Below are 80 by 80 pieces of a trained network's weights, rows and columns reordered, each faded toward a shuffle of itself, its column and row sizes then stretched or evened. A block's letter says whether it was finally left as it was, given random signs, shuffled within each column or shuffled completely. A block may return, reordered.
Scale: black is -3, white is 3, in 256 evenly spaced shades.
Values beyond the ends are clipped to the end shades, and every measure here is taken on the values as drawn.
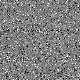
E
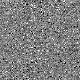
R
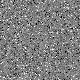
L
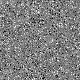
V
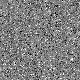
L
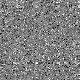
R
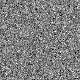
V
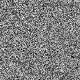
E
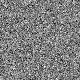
L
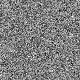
L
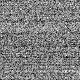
R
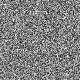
E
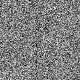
V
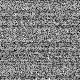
R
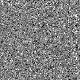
E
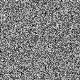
E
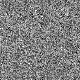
E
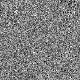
E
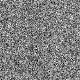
V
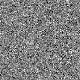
R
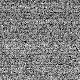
R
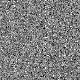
E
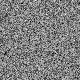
L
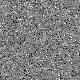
V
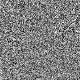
E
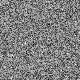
V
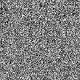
R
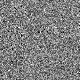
E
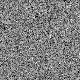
V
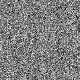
V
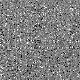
R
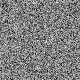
L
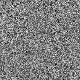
E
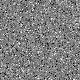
L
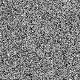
V
